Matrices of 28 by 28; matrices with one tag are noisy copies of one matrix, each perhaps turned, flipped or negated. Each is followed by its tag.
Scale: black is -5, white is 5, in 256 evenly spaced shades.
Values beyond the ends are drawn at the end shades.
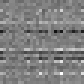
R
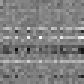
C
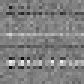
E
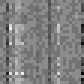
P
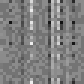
R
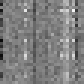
P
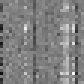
P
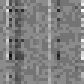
P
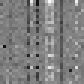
C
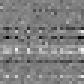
C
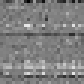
P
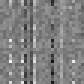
R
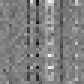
C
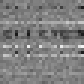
C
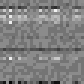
P
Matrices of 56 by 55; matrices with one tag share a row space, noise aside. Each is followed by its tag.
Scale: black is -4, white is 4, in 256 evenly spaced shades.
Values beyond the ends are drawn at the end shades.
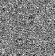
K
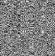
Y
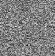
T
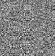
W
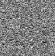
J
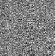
K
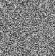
T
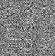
W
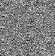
K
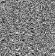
J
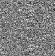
K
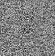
W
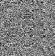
W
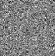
T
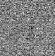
K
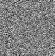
T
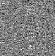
K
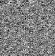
Y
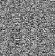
J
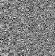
Y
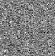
Y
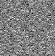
Y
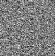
Y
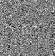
T
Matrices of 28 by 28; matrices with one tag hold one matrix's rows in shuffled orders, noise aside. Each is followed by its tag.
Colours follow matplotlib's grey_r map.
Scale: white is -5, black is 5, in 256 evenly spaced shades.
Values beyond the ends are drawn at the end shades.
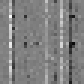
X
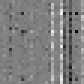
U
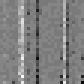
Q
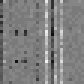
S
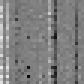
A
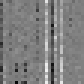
S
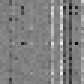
U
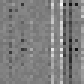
U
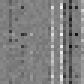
U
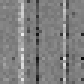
Q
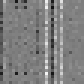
S
